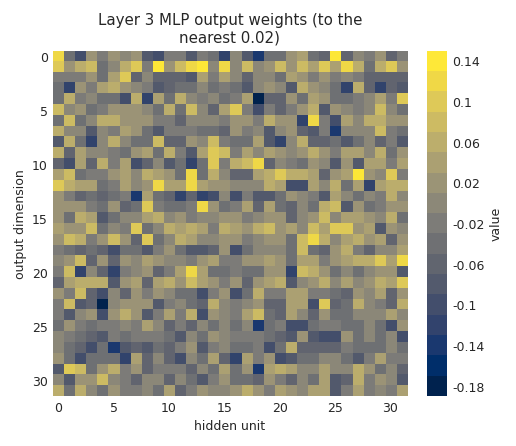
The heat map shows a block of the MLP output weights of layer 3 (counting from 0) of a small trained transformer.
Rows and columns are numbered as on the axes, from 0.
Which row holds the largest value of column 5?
17
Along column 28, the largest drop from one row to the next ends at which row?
12
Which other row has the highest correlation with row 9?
31
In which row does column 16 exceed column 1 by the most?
10
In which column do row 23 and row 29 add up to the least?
4
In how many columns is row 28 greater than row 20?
13
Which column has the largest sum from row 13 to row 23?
22
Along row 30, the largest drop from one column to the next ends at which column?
25
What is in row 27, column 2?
-0.06
